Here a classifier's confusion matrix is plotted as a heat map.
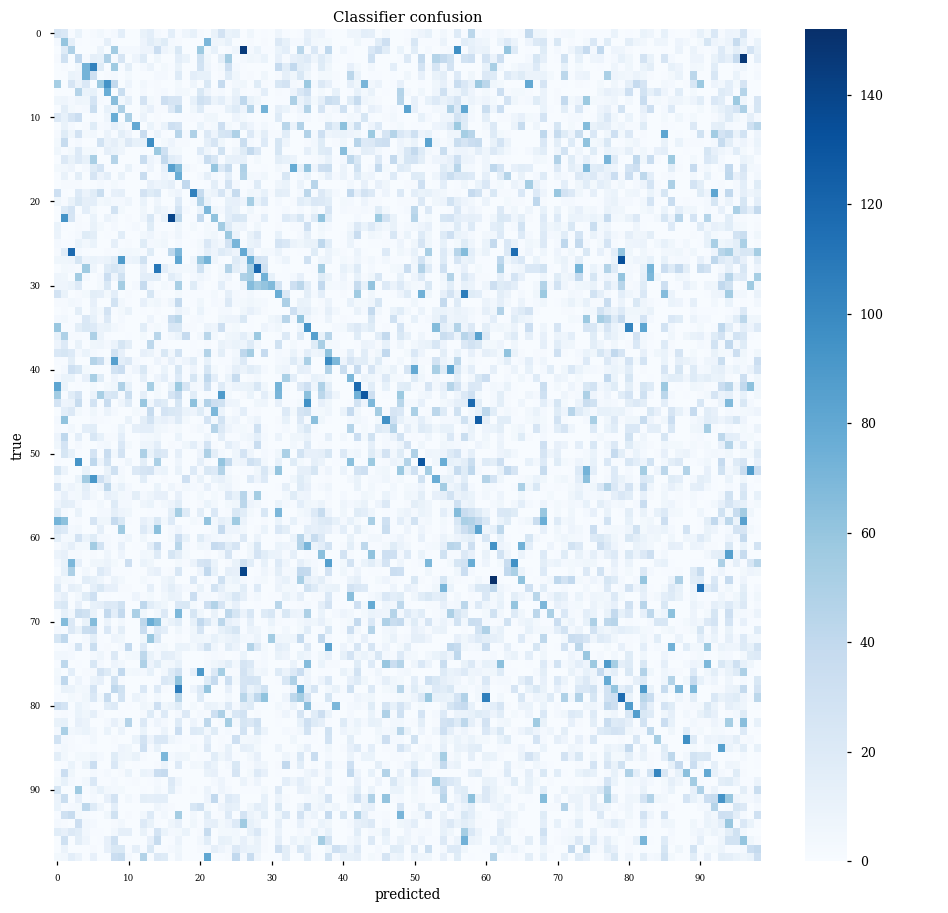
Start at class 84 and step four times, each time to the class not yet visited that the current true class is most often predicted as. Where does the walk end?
48
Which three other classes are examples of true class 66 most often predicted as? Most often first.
90, 54, 61
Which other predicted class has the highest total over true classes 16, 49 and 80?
35
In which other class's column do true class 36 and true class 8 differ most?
59
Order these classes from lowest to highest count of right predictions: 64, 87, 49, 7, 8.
49, 87, 64, 8, 7
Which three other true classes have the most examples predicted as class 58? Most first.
44, 63, 91
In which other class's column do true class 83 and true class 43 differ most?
23
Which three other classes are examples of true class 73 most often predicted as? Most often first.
38, 86, 91
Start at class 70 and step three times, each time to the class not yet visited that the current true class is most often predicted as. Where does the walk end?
97
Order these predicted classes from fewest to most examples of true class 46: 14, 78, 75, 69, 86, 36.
69, 14, 78, 86, 75, 36
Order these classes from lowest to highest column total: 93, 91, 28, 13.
91, 13, 28, 93
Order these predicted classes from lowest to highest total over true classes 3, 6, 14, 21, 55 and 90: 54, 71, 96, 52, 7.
52, 71, 54, 7, 96
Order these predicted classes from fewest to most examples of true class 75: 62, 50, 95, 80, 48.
50, 80, 95, 48, 62
